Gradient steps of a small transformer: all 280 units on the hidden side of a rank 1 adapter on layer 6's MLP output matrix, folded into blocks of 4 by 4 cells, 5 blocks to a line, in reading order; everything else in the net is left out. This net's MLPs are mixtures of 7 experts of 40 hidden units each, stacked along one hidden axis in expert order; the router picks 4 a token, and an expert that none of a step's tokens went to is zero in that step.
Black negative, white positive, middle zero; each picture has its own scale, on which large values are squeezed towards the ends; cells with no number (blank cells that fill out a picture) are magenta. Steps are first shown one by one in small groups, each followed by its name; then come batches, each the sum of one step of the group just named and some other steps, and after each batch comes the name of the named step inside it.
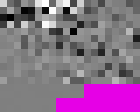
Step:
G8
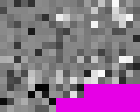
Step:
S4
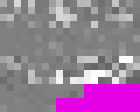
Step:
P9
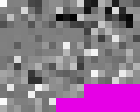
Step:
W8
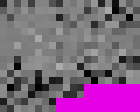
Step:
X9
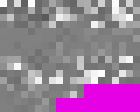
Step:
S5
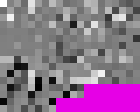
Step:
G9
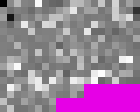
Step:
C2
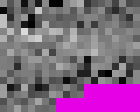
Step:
X9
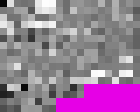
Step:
C2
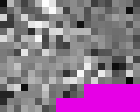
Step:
C2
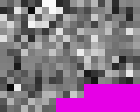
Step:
X9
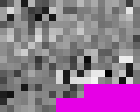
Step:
P9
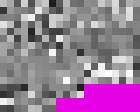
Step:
S4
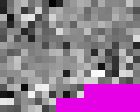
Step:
C2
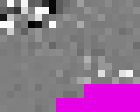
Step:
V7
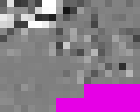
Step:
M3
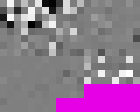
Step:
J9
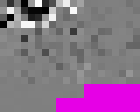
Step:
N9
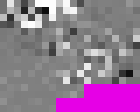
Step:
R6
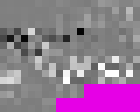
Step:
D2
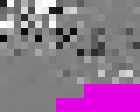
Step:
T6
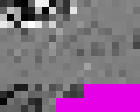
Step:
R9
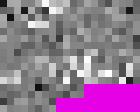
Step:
R6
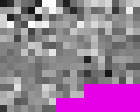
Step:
M3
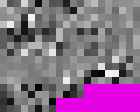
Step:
D2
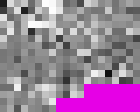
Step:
M3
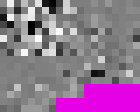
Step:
J9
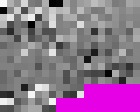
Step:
J9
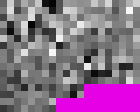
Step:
J9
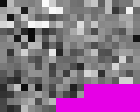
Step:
M3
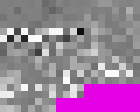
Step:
D2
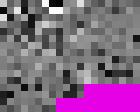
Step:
R9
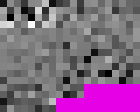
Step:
R9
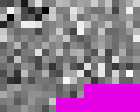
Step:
N9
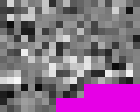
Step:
J9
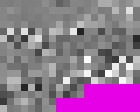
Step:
D2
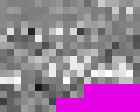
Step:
D2
